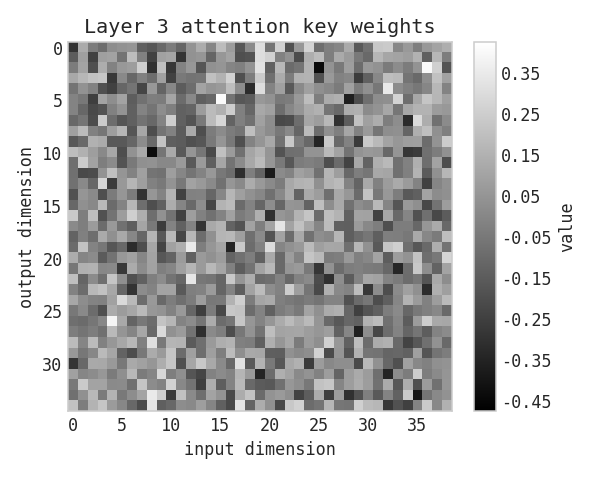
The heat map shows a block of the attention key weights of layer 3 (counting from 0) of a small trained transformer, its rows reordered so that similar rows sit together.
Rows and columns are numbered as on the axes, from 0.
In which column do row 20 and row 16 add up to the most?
24
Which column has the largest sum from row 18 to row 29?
4
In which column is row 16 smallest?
20
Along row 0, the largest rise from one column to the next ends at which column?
1
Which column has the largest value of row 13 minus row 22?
26
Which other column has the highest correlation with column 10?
25
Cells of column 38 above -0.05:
28
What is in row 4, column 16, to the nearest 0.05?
0.2
